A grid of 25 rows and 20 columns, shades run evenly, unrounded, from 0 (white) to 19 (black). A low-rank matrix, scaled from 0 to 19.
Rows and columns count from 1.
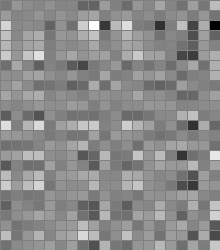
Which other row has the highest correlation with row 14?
9
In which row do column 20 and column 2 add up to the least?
16
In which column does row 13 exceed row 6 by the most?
20
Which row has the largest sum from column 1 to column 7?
12
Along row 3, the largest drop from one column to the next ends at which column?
11
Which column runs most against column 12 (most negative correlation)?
18
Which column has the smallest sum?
4
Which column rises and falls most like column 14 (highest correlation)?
7
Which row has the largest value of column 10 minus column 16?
3
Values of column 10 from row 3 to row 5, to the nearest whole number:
15 10 9
